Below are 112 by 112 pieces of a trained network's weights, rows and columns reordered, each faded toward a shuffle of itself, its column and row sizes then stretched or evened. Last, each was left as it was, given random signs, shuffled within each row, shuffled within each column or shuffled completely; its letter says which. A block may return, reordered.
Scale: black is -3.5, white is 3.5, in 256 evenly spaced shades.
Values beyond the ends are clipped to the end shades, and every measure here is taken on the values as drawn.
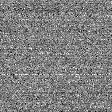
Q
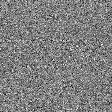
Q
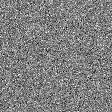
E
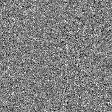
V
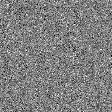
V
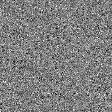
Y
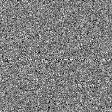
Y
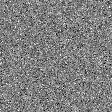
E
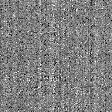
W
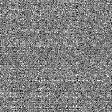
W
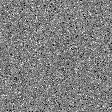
E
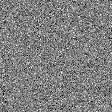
V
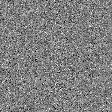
V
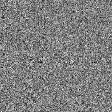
Y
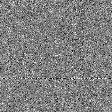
Y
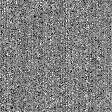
V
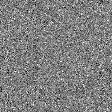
V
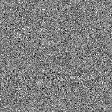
W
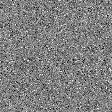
Q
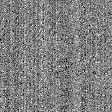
W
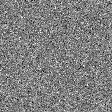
E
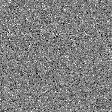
Q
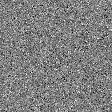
E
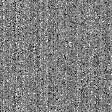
V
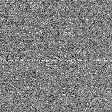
Q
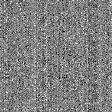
W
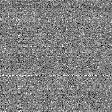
W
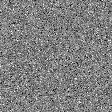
E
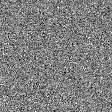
Q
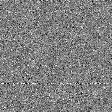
Q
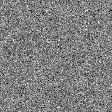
Q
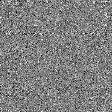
Y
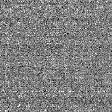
W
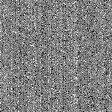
V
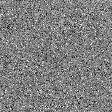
Q
